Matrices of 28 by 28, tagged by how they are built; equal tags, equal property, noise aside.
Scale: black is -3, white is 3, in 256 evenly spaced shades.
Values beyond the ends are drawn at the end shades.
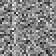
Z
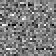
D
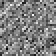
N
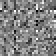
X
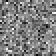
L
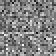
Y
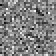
Z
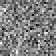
Y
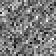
N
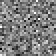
X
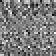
Y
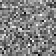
L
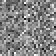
Z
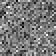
N
